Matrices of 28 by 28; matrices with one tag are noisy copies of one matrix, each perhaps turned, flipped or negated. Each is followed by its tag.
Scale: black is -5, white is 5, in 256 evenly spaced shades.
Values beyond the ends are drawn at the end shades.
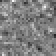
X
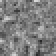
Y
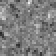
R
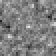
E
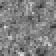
R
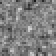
E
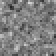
X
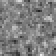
Y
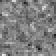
X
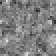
R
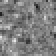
Y
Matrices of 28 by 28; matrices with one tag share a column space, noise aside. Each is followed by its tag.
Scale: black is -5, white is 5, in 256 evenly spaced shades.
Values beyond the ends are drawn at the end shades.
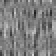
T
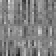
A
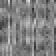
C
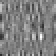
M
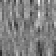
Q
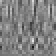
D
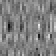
M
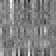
A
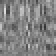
D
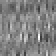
M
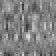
M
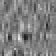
M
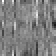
Q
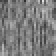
C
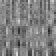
A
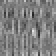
T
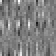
Q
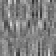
Q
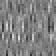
M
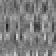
M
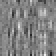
T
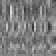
D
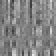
A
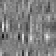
M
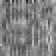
C
